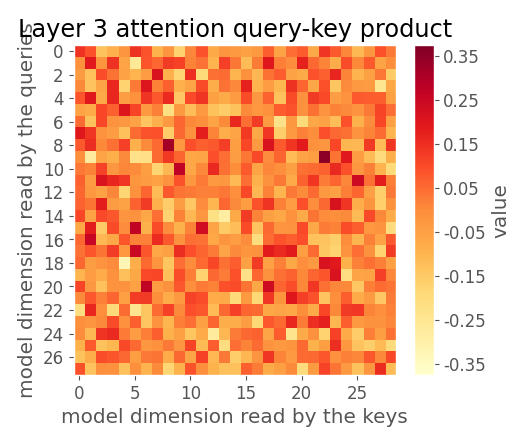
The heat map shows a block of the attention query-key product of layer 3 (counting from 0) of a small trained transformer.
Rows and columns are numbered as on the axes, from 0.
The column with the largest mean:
17
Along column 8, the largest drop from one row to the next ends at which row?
5
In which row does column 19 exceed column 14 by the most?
21
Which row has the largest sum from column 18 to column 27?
11
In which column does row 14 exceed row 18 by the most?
4
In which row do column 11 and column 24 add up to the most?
15
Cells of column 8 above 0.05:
8
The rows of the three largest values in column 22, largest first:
9, 18, 23
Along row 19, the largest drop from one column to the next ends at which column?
24
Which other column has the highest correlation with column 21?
3
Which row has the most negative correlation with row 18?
16
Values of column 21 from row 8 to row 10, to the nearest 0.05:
0 -0.05 0.05
